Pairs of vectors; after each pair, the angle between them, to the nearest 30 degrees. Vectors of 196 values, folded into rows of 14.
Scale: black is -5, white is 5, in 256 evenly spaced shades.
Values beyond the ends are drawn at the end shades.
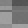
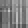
120 degrees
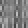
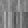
90 degrees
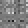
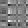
90 degrees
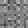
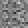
90 degrees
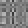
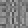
30 degrees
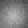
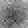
150 degrees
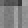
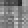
30 degrees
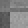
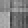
150 degrees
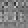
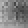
60 degrees
